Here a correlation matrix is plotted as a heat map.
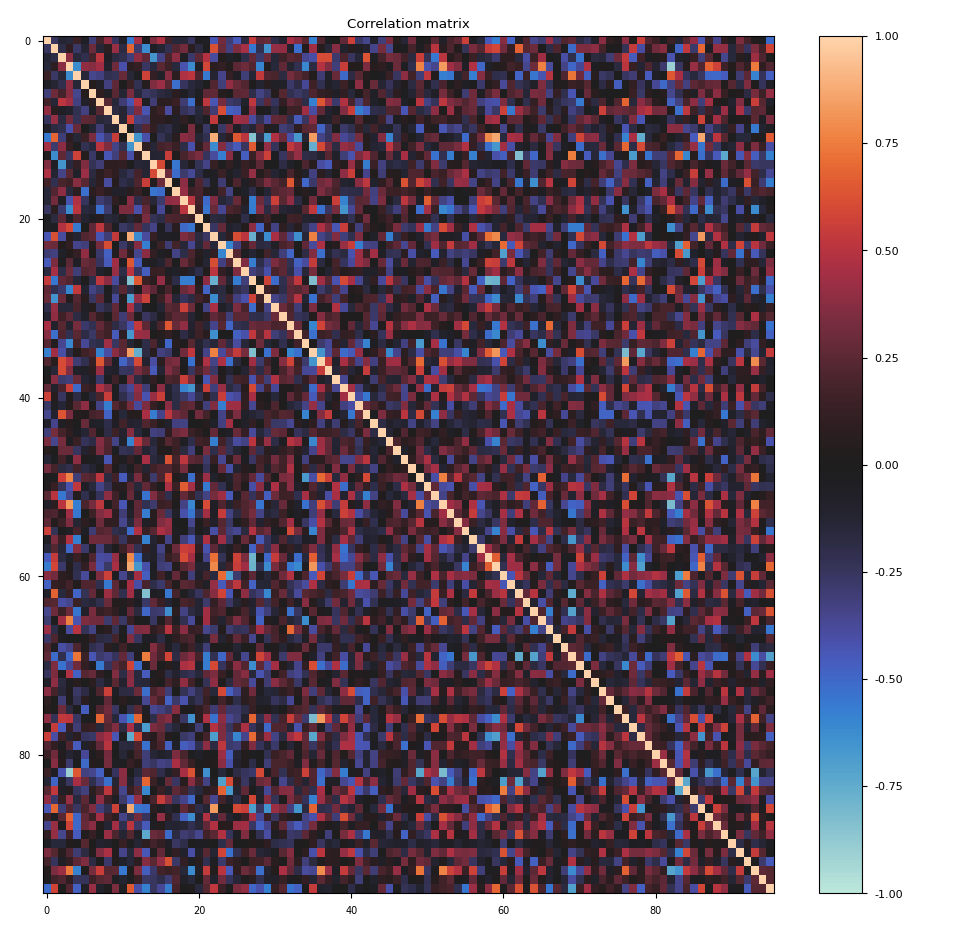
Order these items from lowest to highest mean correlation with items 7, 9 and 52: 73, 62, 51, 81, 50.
50, 51, 81, 73, 62
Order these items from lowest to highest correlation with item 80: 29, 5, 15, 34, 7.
5, 29, 15, 7, 34
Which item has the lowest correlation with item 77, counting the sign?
13
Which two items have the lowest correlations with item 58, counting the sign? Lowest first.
27, 78
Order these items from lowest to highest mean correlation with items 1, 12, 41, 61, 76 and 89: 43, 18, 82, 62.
82, 43, 18, 62
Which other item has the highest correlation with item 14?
15
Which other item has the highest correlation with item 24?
83
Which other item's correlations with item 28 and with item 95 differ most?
69
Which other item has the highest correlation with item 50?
18
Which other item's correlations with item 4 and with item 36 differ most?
93
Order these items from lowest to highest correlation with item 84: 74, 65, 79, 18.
65, 74, 18, 79
